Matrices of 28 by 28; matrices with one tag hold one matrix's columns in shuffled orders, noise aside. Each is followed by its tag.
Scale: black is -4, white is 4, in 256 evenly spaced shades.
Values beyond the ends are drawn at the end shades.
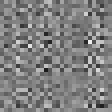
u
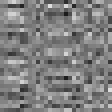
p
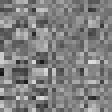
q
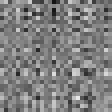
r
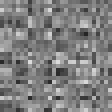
q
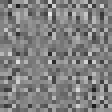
p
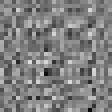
q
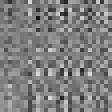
r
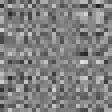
p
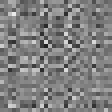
u
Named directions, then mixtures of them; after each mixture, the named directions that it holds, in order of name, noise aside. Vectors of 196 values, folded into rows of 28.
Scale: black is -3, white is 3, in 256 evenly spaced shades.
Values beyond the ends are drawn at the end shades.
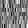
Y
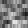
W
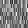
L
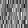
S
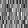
S.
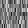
L, Y.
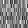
L.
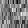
S, W, Y.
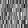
S.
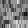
W, Y.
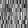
S.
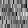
L, S, W.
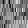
L, W, Y.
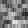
W.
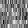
L, S, W.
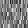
L, S.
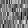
L, S, W.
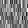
L.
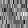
L, S, W.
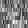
L, S, W.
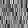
L.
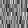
L, Y.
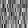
S, Y.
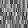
L.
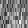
S, W, Y.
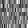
Y.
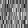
S.
